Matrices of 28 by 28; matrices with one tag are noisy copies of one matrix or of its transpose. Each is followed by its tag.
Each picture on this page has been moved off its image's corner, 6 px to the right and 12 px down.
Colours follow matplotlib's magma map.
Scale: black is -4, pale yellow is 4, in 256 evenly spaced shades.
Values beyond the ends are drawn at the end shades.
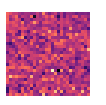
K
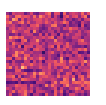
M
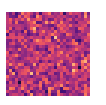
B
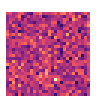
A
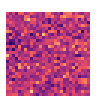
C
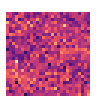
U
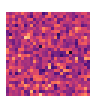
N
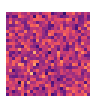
B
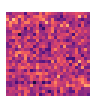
M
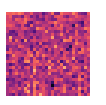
K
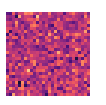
B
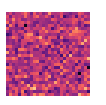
N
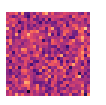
N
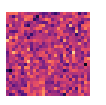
K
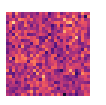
U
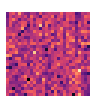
M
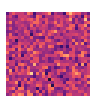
B
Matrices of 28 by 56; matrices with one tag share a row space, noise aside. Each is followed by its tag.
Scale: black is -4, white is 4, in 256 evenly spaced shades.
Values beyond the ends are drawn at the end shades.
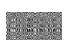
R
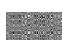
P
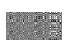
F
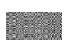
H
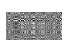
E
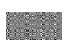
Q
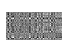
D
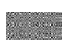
D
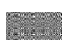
E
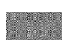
R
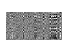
F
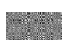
P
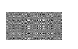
P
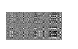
F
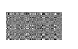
Q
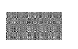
R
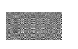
E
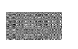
H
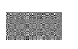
Q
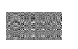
E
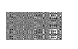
F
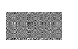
R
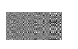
F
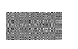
D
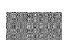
R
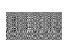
R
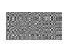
D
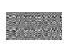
H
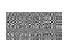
D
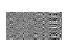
F
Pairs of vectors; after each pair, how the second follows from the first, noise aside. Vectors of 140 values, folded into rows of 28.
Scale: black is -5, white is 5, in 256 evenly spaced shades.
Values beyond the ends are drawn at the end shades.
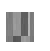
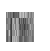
reversed, negated.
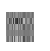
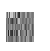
wrapped around, negated.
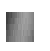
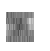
wrapped around, negated, partly zeroed.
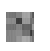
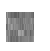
reversed, negated, shrunk.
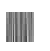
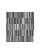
shuffled.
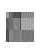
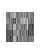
wrapped around, negated.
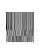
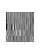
partly zeroed.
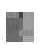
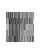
wrapped around, negated.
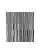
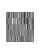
reversed, negated, partly zeroed.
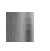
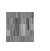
wrapped around, negated, partly zeroed.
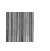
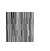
reversed, negated.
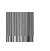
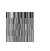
reversed, negated.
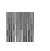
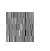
wrapped around, negated, partly zeroed.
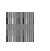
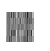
reversed, negated.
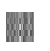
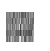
sign-scrambled.
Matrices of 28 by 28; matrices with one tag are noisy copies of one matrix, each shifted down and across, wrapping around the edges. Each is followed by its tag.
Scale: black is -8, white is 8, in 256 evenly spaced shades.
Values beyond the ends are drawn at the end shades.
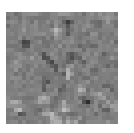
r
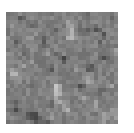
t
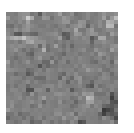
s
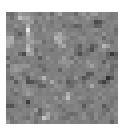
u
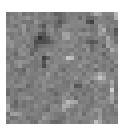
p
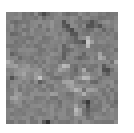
r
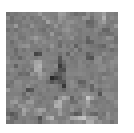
s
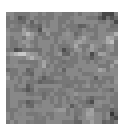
s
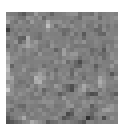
u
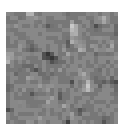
t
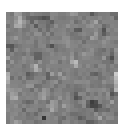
t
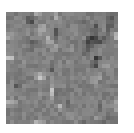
p
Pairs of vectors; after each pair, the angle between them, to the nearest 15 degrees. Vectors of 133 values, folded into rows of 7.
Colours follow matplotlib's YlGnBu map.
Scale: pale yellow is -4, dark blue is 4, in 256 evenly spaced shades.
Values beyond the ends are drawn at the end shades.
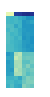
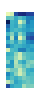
45 degrees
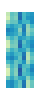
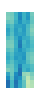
60 degrees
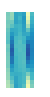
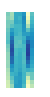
15 degrees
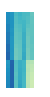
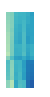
165 degrees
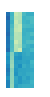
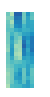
105 degrees
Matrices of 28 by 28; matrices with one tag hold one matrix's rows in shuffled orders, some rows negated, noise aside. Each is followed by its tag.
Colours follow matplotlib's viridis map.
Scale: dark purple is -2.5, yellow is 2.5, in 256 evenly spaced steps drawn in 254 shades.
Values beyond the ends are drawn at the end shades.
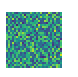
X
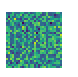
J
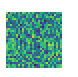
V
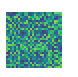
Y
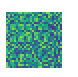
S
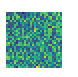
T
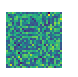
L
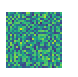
X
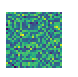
L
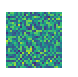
V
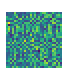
T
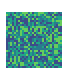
Y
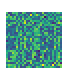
V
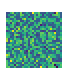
J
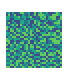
J
